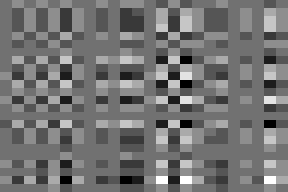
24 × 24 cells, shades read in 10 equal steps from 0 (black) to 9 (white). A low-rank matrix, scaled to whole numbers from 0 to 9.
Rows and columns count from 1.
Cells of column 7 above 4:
10
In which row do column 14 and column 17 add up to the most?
23
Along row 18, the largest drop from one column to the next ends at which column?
15
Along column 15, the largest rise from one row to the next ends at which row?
11
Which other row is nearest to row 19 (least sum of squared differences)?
24
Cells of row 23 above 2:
16
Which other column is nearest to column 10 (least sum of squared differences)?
22
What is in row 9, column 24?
5
